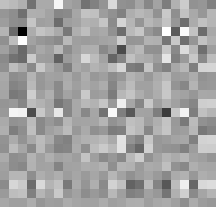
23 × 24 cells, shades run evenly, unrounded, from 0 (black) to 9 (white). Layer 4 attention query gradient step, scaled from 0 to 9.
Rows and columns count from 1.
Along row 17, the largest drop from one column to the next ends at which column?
15
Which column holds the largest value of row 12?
14
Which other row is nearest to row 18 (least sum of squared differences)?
9
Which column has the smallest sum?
3
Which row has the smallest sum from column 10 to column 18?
13
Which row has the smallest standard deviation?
23
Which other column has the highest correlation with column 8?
18
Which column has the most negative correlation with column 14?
16
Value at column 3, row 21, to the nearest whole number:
7
